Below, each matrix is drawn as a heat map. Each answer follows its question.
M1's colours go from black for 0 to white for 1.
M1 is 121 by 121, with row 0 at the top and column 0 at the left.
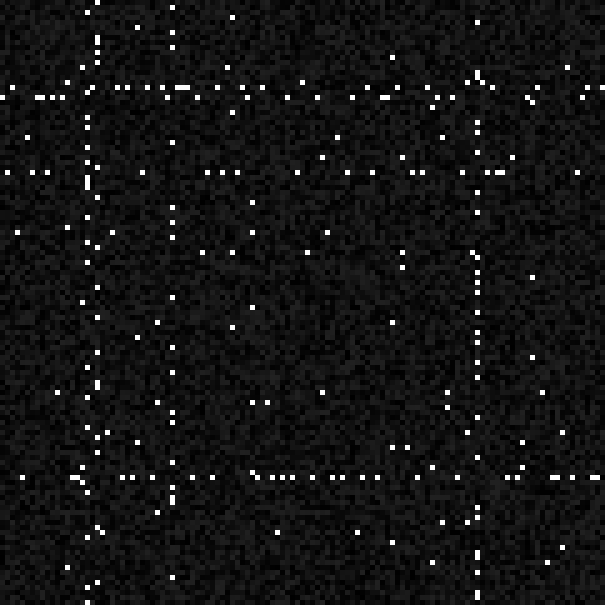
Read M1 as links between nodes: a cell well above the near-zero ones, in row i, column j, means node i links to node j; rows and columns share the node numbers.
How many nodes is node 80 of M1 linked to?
3
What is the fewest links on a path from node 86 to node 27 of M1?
4
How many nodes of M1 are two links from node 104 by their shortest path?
3
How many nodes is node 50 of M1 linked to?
5
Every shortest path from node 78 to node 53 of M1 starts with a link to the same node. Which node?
node 64
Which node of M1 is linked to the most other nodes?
node 95
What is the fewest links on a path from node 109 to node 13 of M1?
5
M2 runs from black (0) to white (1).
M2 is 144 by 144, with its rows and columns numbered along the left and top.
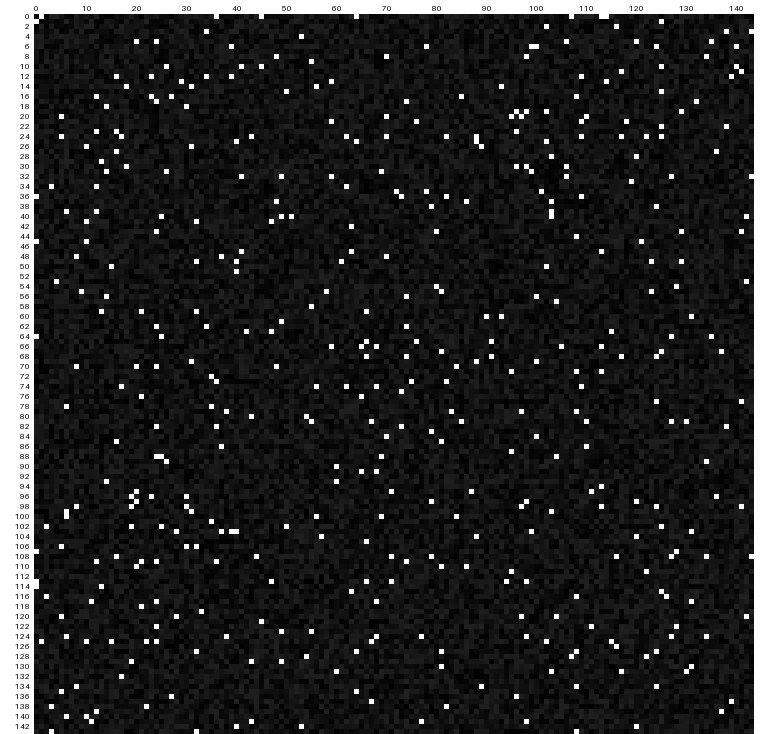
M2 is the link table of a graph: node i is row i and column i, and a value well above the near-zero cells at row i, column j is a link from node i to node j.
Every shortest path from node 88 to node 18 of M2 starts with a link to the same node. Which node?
node 69
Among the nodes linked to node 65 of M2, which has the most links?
node 66
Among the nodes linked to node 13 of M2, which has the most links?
node 59
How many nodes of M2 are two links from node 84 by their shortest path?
7
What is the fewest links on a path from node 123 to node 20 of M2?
4
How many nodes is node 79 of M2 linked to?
4
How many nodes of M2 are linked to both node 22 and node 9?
0
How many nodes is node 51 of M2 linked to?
1
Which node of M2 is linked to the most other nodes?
node 24
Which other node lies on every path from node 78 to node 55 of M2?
node 6
